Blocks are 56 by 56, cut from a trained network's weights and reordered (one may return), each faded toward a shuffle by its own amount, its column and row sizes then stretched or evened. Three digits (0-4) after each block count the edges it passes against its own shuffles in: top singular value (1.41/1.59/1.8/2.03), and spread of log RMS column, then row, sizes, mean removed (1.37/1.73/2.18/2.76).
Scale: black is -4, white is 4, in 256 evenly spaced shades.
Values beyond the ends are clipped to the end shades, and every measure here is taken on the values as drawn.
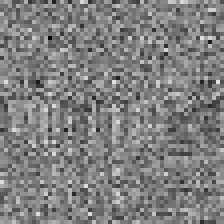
4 1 2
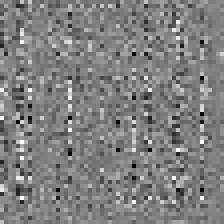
0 4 2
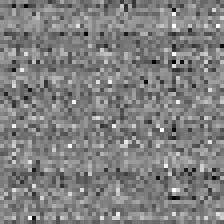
2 1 2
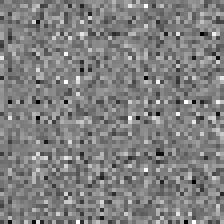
0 3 3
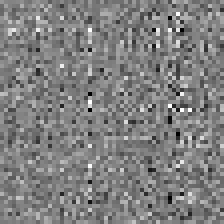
2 3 2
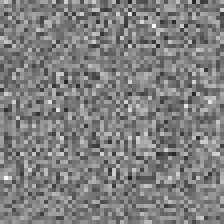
4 0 2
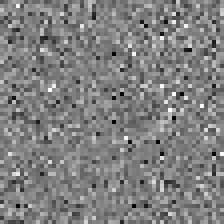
0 2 1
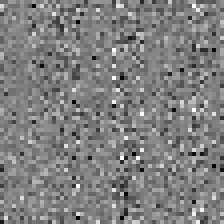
0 4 0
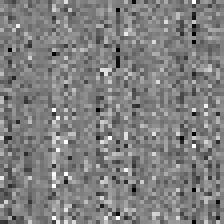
1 4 0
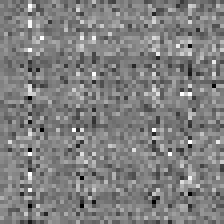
2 3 0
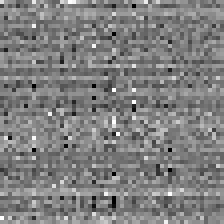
4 2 1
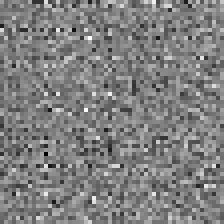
1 1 3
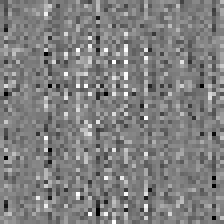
2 4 1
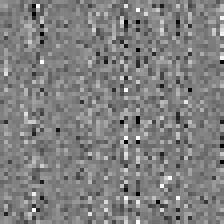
2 4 0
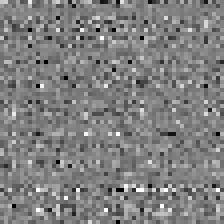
1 1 4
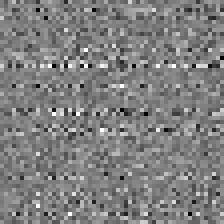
3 1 4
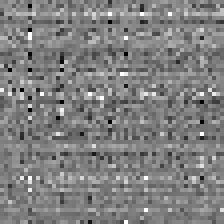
3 2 3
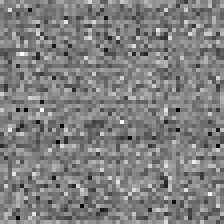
1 0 0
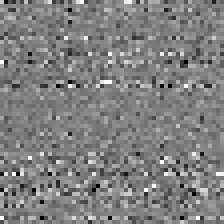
2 0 4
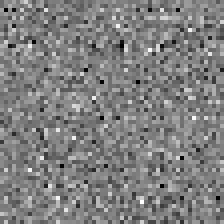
1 0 2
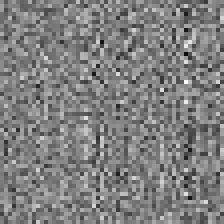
4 3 0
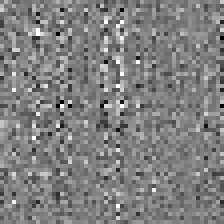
3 4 2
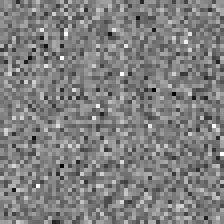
0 0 0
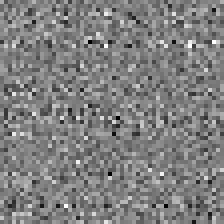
2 0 3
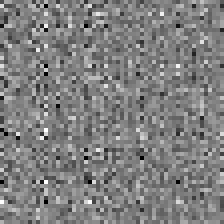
4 4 2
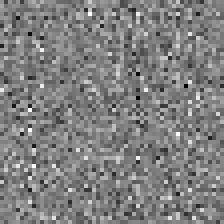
0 2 0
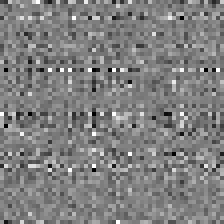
4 2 4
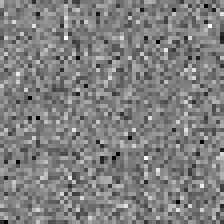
1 1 0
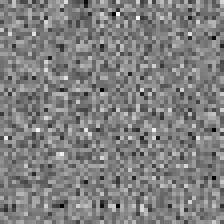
4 2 2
